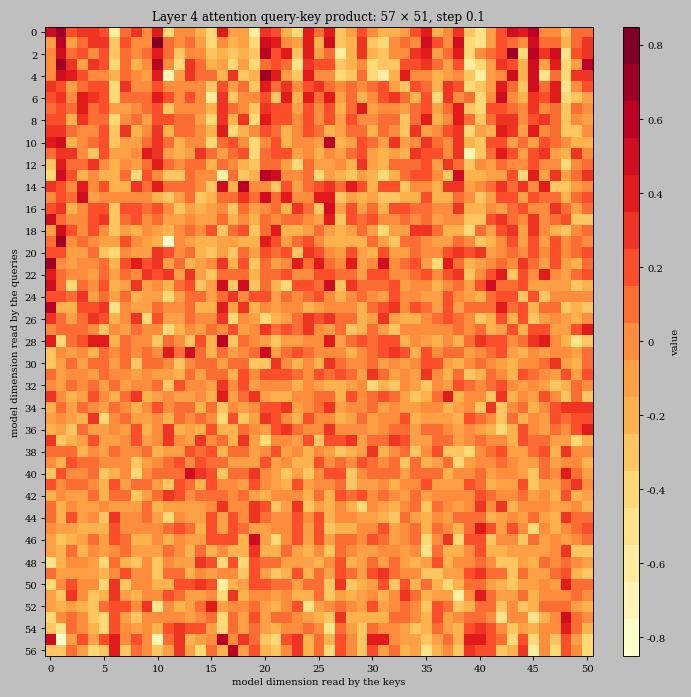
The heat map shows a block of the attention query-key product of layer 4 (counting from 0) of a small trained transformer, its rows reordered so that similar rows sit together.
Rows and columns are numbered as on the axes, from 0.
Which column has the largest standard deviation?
1
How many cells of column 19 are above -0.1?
27
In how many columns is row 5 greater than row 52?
30
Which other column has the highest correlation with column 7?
47
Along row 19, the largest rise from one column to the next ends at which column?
12
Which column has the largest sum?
20
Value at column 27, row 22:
0.1
